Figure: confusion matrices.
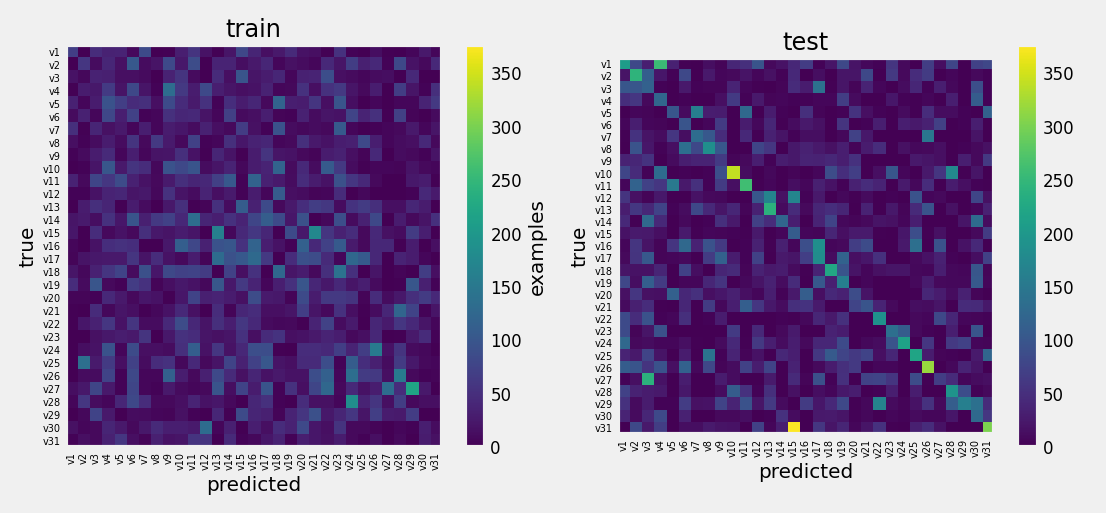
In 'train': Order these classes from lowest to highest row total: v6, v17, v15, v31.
v31, v6, v15, v17
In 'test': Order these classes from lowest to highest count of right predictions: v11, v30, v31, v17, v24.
v30, v17, v24, v11, v31
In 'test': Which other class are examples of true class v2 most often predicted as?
v3
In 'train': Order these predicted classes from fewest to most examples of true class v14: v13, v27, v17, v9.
v27, v13, v9, v17
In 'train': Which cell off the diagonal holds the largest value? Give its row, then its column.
v27, v29
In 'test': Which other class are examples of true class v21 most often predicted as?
v11
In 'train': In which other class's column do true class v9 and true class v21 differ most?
v28
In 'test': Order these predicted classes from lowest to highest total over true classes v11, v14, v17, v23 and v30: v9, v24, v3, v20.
v20, v24, v9, v3
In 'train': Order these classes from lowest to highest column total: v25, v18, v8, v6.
v8, v25, v18, v6
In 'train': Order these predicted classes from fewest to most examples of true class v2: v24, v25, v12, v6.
v12, v25, v24, v6
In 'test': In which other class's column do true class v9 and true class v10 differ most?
v28
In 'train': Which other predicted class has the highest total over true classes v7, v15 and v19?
v13
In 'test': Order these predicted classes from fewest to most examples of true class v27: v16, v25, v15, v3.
v16, v15, v25, v3
